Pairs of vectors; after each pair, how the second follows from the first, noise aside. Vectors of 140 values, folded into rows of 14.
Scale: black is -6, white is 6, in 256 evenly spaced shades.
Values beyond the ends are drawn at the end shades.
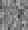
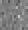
negated, partly zeroed.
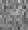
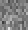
reversed.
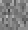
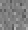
reversed, partly zeroed.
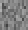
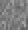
reversed, negated, shrunk.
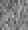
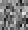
wrapped around, negated, scaled up.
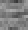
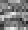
reversed, negated, scaled up.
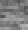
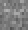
reversed, partly zeroed.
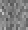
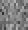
negated.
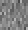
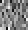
reversed, negated, scaled up.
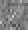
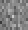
sign-scrambled.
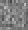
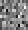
wrapped around, negated, scaled up.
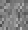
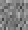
negated.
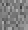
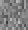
reversed.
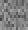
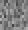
sign-scrambled.
